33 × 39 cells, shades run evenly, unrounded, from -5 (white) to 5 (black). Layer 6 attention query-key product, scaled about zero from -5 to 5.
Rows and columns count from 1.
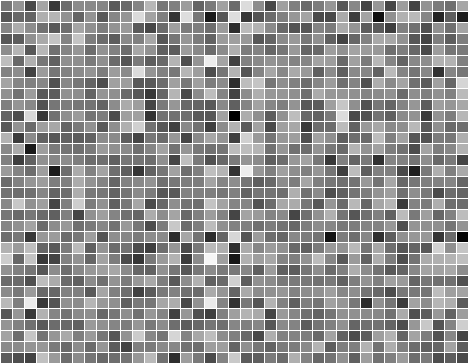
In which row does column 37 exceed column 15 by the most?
31
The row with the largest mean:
22
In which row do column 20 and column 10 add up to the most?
11
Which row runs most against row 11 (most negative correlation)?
26
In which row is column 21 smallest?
16
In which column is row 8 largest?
20
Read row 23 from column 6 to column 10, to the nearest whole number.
0 -2 1 -1 1
